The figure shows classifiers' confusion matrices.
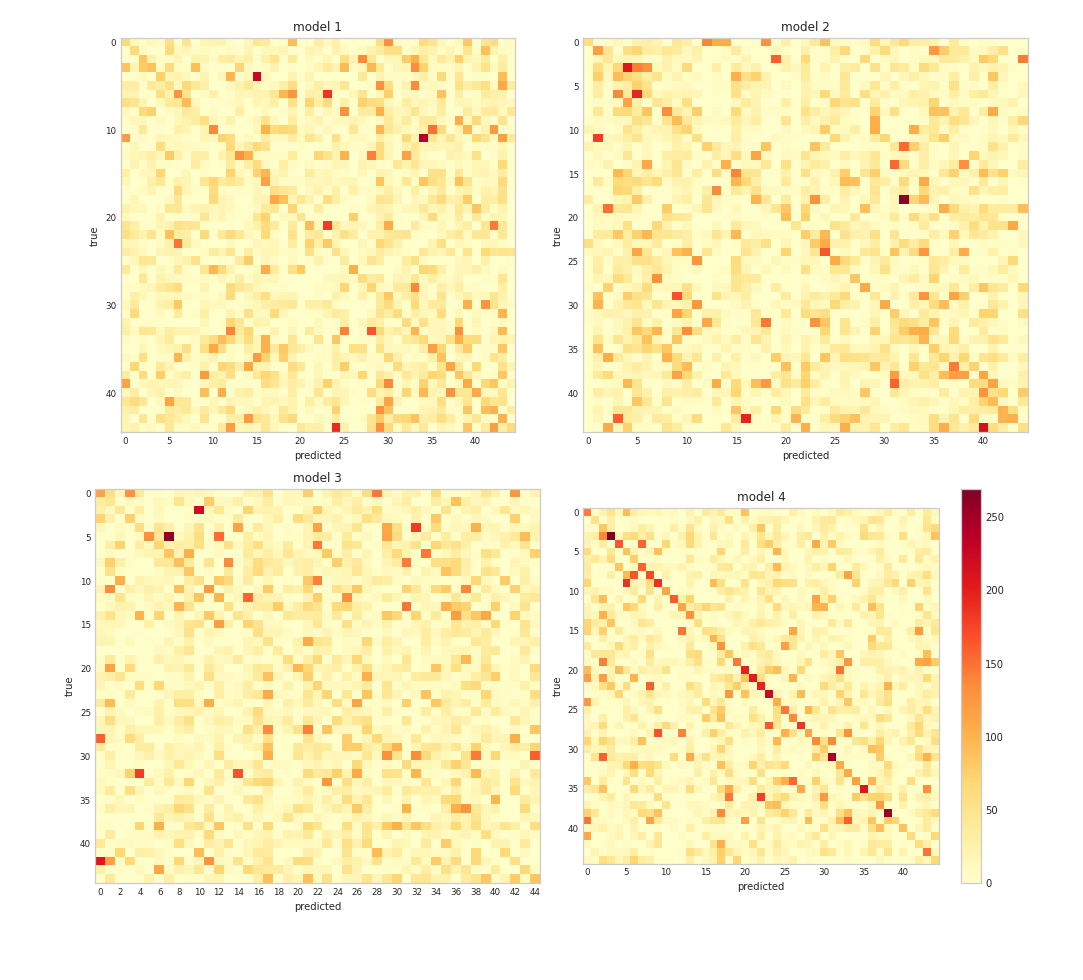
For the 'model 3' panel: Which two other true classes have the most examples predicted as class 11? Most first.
42, 24
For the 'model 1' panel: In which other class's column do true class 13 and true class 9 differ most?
28
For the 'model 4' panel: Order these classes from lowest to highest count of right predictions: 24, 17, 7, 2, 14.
14, 2, 24, 17, 7
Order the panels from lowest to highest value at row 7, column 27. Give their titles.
model 4, model 3, model 2, model 1
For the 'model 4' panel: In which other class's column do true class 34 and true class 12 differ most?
26
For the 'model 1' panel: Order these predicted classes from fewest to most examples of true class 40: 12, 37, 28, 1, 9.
12, 1, 28, 9, 37
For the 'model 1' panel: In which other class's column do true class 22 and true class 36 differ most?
15
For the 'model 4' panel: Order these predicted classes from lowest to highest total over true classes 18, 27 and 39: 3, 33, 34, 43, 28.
34, 3, 28, 43, 33
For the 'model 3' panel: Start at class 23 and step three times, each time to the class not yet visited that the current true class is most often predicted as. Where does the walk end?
27
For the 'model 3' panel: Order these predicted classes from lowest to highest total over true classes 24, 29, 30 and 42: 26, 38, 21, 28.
28, 21, 26, 38
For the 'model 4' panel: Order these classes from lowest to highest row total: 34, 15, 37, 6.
6, 37, 15, 34
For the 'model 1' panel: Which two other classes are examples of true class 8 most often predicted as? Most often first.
25, 29
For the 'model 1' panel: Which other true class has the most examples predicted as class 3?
8
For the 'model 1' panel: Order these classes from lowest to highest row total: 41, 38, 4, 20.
20, 4, 41, 38
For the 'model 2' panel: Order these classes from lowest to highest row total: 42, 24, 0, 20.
20, 42, 0, 24
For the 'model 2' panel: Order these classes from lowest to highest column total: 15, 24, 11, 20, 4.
11, 20, 24, 15, 4
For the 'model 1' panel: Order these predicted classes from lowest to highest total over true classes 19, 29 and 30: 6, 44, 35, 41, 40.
44, 35, 40, 6, 41
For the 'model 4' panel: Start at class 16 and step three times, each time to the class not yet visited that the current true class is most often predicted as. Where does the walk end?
8
